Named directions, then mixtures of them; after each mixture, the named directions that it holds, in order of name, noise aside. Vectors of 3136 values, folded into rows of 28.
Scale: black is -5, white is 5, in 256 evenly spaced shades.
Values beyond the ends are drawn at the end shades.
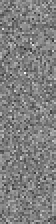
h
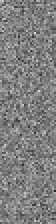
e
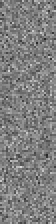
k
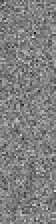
e.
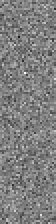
e, h, k.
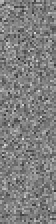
e.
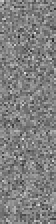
e, h.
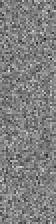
k.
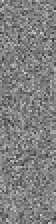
e, h, k.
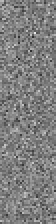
e.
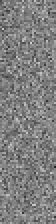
e, h, k.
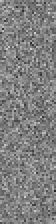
e, h.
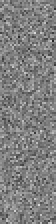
e, h, k.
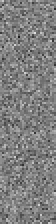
e, h, k.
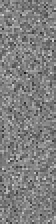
h, k.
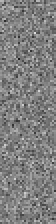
e.
